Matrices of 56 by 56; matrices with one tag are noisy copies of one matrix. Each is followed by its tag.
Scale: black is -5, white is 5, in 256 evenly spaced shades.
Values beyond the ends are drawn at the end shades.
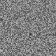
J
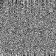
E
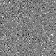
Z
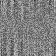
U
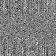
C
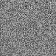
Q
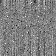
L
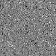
Q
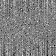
C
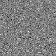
J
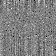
L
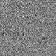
Z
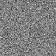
J
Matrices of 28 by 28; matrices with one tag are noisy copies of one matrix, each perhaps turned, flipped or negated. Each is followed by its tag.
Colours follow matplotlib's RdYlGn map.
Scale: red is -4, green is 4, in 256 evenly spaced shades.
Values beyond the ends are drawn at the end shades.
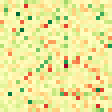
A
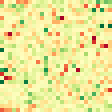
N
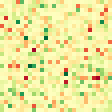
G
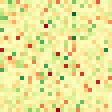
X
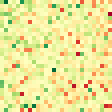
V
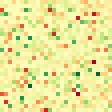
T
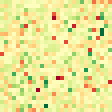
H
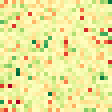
N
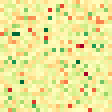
G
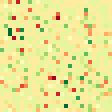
H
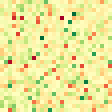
T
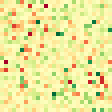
H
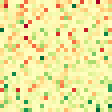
V
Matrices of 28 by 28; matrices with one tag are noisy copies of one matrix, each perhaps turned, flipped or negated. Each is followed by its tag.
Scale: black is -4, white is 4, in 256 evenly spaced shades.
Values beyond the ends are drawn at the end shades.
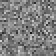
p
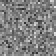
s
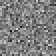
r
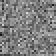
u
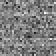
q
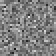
r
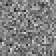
r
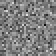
r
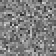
r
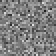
r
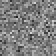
p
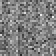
q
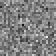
s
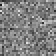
u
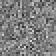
p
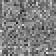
u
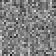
u
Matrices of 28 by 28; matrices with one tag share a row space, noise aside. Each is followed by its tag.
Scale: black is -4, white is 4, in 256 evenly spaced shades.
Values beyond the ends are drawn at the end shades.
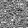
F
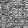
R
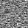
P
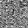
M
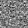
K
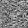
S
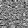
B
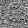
R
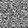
M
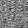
F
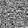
F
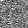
B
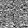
M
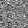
B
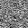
K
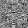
S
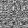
M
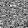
K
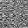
M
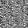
B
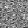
M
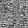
M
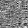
P
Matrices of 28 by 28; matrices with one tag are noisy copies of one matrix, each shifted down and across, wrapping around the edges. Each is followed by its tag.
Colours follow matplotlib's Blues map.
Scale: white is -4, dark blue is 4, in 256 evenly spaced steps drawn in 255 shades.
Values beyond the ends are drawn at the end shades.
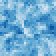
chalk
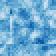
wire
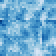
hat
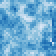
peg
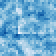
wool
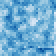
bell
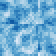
wire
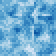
hat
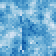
peg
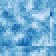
wire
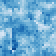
peg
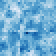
hat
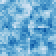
hat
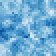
chalk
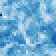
chalk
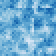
hat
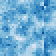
peg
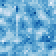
wire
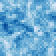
chalk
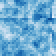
wool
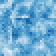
hat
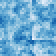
wool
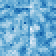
bell
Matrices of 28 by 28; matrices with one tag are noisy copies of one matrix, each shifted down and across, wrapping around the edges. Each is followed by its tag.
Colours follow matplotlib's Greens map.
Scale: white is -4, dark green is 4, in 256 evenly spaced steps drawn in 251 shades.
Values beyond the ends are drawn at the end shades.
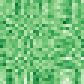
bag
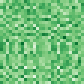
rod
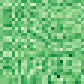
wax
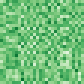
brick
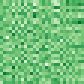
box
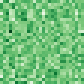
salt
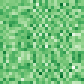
brick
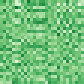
box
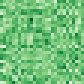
wax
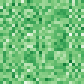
brick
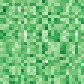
salt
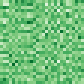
box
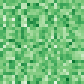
salt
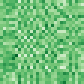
brick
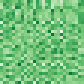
rod
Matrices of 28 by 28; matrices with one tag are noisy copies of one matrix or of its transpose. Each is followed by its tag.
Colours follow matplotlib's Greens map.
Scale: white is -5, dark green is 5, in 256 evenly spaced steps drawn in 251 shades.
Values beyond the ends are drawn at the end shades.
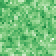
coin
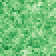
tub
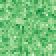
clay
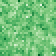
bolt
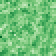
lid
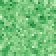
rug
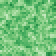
bolt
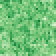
coin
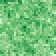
coin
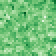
bolt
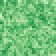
rug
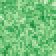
rug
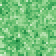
rug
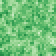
bolt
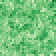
lid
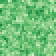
clay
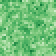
coin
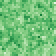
clay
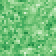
tub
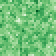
clay
